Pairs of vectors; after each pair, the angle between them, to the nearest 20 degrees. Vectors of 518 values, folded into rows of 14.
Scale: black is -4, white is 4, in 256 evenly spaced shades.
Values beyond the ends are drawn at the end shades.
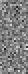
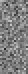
40 degrees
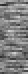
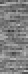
160 degrees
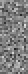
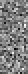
20 degrees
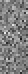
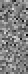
40 degrees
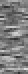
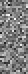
100 degrees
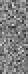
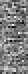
40 degrees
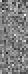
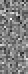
80 degrees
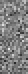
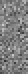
20 degrees
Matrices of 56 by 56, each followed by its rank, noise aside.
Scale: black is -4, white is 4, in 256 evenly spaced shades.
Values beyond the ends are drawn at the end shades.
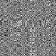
five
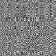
five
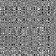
four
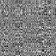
five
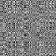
four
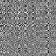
four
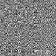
seven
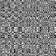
three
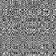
five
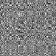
six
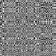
four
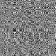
six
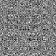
six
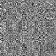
seven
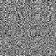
seven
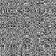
seven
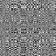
four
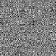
seven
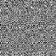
six
